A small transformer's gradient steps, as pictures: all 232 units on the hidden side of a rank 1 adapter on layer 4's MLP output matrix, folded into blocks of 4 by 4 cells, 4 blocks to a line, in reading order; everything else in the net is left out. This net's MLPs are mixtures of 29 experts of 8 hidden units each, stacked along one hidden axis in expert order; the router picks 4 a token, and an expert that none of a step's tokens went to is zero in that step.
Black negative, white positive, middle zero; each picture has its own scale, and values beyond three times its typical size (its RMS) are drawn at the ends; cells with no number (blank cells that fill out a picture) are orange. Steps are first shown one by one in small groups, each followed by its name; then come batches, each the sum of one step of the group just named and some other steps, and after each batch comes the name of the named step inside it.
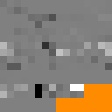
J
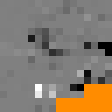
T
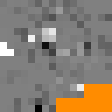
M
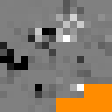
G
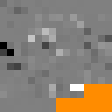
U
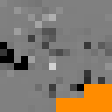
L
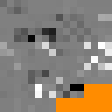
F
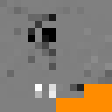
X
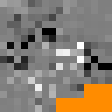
X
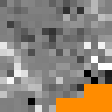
F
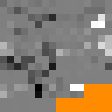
J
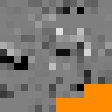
L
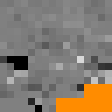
L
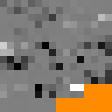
J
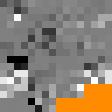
X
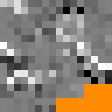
G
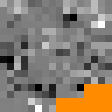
L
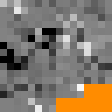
G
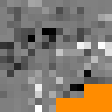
F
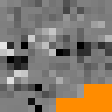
M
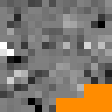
M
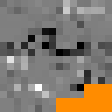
T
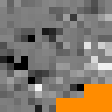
F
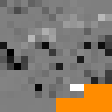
U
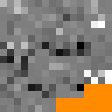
L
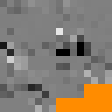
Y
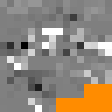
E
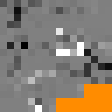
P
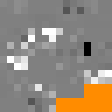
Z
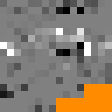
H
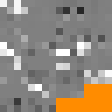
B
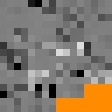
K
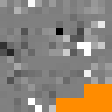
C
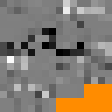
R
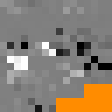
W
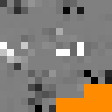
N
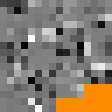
C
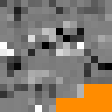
P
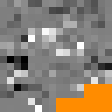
P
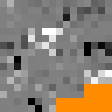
Z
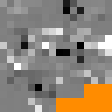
E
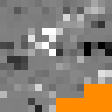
Z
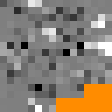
E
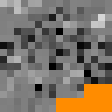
W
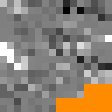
B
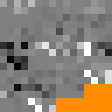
C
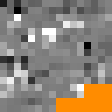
Z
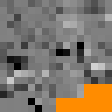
H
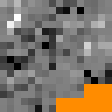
H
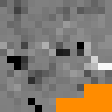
H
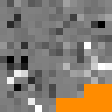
B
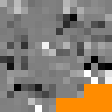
W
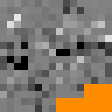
Y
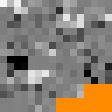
P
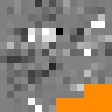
C
